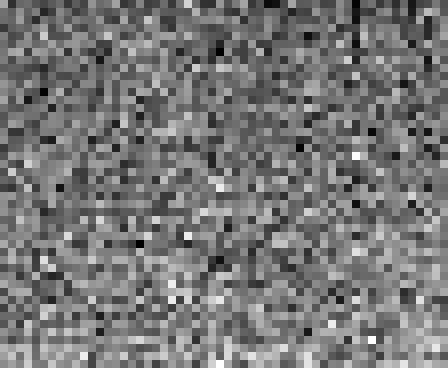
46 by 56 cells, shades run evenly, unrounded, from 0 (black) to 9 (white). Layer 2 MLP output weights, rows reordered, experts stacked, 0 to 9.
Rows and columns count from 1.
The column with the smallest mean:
5
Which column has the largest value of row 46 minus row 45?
28
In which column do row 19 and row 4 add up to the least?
54
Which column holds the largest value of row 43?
47
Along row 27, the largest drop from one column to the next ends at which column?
35
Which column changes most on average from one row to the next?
45
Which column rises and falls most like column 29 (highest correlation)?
39
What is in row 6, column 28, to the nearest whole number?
1
